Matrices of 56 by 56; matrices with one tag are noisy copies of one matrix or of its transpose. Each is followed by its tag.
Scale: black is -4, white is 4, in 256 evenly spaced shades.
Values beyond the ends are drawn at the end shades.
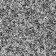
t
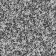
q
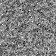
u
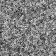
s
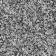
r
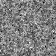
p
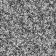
r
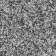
r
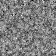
q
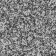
q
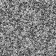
p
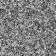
t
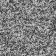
p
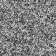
r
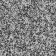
q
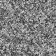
r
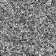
r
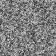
p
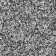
p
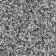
u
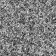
r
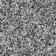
p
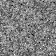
p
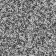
u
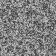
t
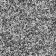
p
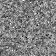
u
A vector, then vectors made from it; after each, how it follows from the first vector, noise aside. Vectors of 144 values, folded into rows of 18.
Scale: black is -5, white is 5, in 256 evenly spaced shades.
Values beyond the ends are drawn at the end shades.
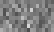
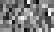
wrapped around, scaled up.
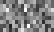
wrapped around, scaled up.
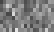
wrapped around.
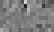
reversed, negated, partly zeroed.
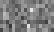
sign-scrambled.
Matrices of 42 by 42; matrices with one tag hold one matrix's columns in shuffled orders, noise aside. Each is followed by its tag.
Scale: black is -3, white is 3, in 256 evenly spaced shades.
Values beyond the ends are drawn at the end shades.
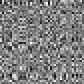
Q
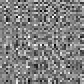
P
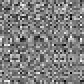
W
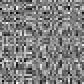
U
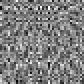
U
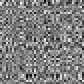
Q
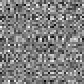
W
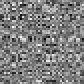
W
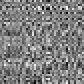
U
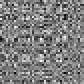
W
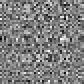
W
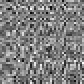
U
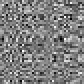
W
